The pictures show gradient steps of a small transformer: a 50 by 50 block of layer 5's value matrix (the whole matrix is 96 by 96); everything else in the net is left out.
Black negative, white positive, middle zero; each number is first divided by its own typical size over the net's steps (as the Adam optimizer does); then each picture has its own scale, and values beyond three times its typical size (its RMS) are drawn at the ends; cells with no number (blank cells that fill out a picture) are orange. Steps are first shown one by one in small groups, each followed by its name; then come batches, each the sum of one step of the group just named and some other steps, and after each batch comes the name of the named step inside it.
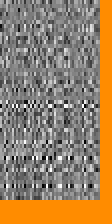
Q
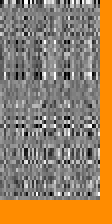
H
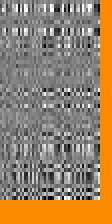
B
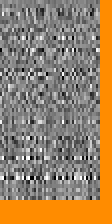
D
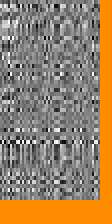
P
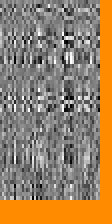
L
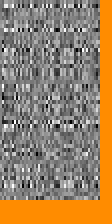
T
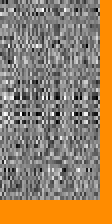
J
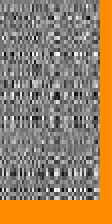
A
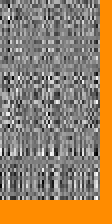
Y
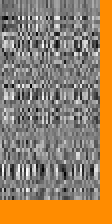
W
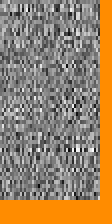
B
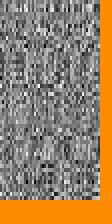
B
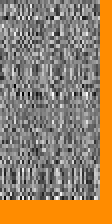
T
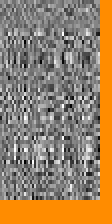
L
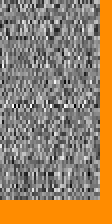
Q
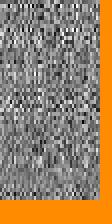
L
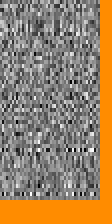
T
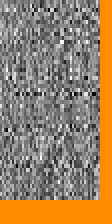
L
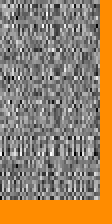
Y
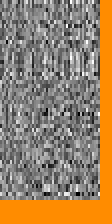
L
